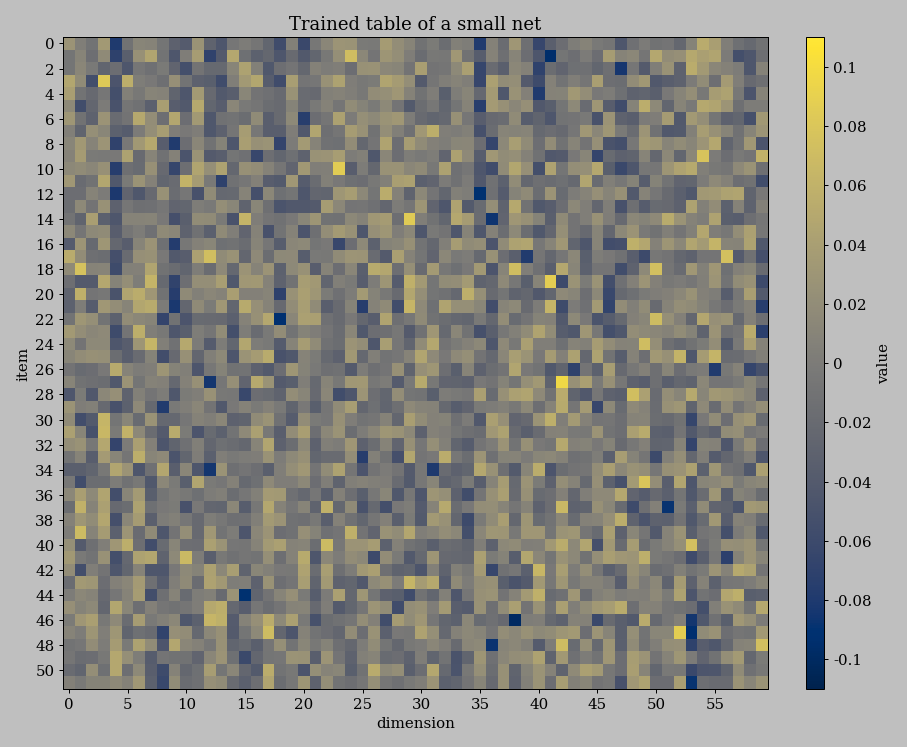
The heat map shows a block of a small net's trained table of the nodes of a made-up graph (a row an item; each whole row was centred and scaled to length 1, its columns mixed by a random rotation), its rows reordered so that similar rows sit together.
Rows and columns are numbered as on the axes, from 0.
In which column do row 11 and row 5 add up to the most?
11
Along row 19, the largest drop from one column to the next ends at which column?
42
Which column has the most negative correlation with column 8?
17
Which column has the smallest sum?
4
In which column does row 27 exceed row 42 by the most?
30
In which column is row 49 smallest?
15
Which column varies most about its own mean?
53
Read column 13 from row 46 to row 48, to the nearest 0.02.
0.06 0.02 0.02
